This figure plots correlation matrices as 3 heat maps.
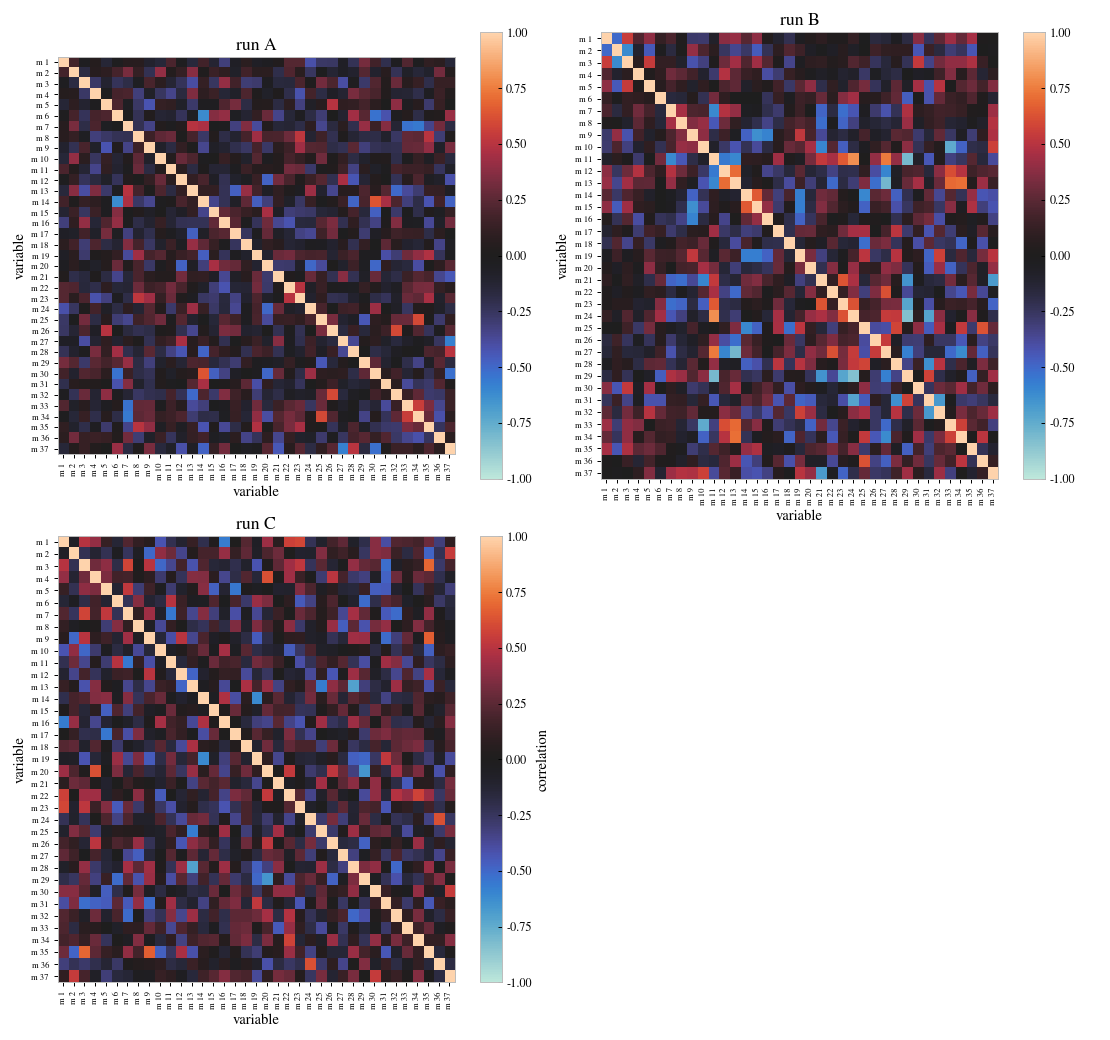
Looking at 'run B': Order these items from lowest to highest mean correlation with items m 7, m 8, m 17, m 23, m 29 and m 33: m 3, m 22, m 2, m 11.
m 11, m 22, m 2, m 3
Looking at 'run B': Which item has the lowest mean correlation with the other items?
m 31
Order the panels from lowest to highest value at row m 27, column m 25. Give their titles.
run B, run A, run C
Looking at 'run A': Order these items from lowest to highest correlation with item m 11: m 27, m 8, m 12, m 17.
m 17, m 12, m 27, m 8
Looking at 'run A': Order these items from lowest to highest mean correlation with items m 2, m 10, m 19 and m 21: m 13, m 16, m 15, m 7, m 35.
m 16, m 7, m 15, m 35, m 13
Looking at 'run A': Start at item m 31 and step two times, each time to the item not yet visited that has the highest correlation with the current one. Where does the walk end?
m 30
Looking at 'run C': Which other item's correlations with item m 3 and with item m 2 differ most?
m 35
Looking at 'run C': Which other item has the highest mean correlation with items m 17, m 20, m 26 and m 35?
m 22
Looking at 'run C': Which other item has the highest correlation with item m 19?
m 31
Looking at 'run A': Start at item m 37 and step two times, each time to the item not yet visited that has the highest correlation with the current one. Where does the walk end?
m 6
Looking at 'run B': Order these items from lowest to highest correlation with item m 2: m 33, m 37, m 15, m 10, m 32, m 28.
m 15, m 33, m 32, m 37, m 28, m 10
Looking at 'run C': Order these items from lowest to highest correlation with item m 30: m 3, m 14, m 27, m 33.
m 14, m 33, m 27, m 3
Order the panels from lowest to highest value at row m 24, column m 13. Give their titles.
run B, run C, run A
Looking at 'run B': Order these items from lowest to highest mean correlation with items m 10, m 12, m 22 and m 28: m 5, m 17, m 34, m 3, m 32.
m 34, m 3, m 17, m 5, m 32
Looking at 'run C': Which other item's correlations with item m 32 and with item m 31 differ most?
m 4
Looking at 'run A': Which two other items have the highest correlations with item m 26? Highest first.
m 32, m 5
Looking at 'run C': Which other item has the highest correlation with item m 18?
m 13
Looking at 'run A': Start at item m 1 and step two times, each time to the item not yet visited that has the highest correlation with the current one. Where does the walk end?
m 7
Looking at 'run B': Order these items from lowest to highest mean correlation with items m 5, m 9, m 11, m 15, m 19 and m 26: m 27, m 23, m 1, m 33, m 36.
m 33, m 36, m 1, m 23, m 27
